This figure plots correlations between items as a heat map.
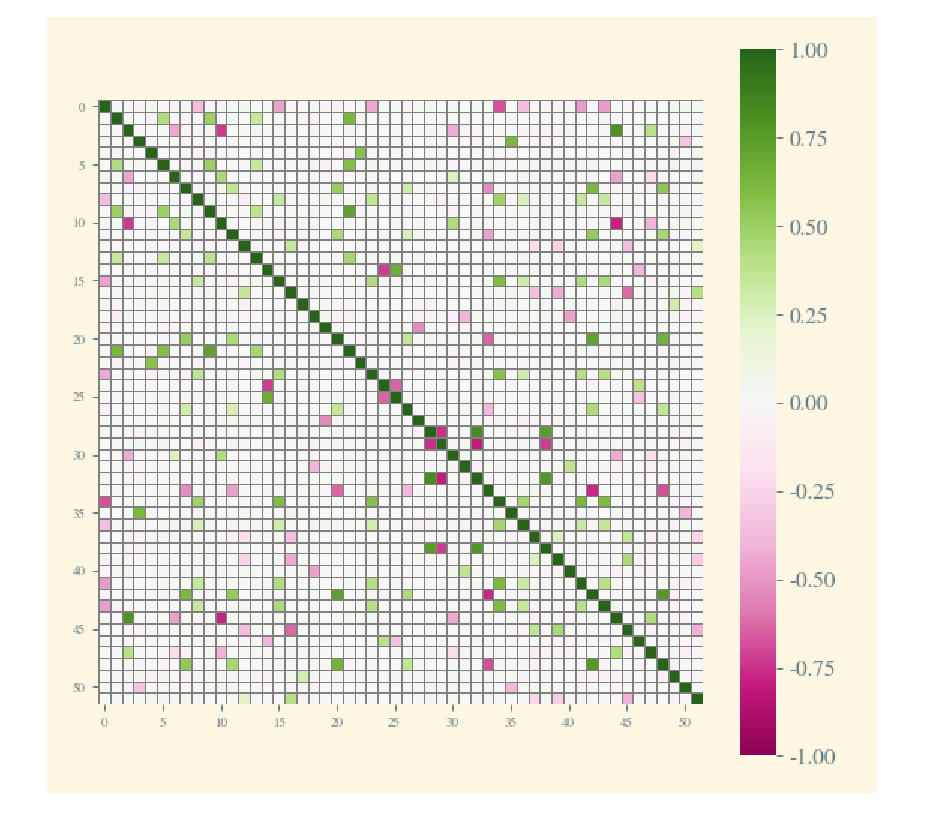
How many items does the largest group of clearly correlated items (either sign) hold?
8
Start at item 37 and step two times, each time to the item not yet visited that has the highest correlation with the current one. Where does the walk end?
39
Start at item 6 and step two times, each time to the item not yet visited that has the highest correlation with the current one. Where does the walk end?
30
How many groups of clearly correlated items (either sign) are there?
12
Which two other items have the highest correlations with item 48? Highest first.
42, 20
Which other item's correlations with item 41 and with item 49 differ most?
34
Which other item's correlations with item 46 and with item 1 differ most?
21
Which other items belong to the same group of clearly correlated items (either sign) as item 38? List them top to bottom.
28, 29, 32
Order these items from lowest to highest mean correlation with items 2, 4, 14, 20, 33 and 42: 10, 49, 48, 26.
10, 49, 26, 48
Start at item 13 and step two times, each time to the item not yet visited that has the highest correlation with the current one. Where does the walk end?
9
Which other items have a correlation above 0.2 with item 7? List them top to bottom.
11, 20, 26, 42, 48
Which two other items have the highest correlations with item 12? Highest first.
16, 51
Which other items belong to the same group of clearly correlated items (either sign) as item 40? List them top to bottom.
18, 31
